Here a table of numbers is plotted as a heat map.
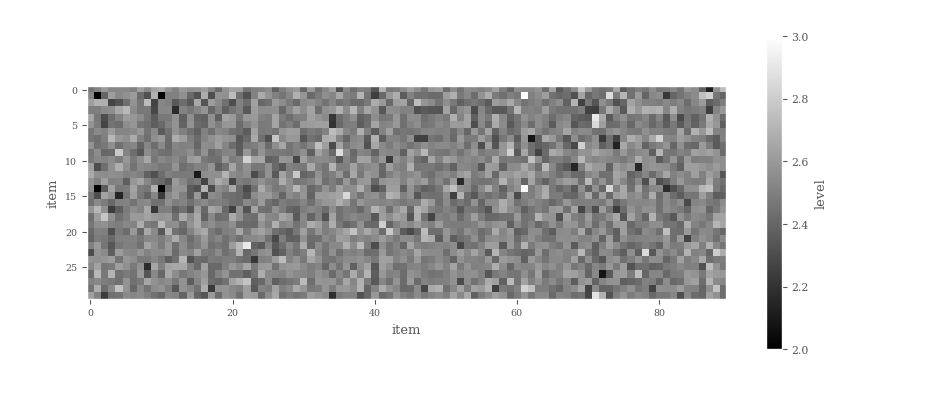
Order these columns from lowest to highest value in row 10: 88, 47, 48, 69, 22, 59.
47, 59, 88, 48, 69, 22
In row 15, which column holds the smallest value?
4
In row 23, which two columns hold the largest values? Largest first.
78, 88
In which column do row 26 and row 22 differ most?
22
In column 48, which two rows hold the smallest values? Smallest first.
18, 3
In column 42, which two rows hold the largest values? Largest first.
20, 15
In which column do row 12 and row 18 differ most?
15
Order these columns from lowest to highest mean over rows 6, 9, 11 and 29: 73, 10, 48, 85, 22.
10, 73, 48, 22, 85
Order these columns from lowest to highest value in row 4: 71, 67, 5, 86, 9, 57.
9, 86, 67, 5, 57, 71
